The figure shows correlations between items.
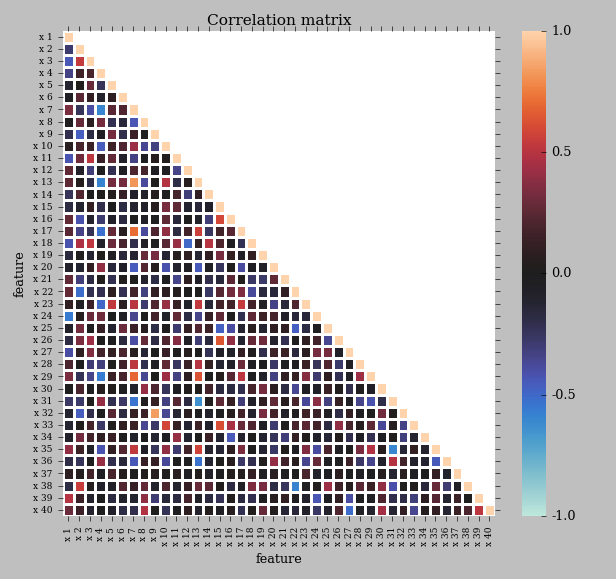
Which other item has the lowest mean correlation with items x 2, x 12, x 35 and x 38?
x 31
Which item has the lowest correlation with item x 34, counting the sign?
x 16
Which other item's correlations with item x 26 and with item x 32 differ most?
x 9
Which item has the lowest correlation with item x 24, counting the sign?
x 1
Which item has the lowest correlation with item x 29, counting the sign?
x 4
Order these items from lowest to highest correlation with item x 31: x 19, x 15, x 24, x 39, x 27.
x 39, x 27, x 19, x 15, x 24
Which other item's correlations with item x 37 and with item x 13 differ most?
x 7
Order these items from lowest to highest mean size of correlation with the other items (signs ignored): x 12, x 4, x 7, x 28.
x 12, x 28, x 4, x 7
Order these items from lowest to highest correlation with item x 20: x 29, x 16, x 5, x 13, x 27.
x 13, x 29, x 5, x 16, x 27
